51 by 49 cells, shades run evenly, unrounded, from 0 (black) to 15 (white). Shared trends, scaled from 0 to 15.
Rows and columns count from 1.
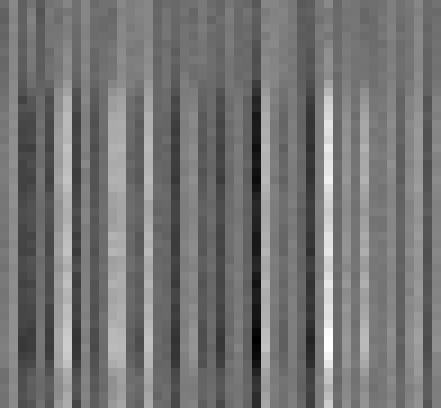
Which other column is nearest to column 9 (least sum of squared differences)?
25
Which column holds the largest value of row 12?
37
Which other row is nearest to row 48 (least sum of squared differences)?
50
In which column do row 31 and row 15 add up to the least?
29
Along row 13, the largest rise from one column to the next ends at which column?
30
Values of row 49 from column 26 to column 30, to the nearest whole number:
7 7 6 3 9
